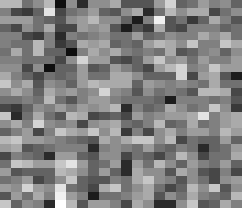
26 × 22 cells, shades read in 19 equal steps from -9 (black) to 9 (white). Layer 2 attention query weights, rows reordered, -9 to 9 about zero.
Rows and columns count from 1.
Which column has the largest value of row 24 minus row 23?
20
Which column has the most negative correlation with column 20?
13
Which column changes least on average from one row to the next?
6
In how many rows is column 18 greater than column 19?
12
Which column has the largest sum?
10
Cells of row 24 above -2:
17
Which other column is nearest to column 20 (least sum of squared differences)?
11
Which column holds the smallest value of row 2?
14
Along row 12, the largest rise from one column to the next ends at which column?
19
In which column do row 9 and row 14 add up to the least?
5
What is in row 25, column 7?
2
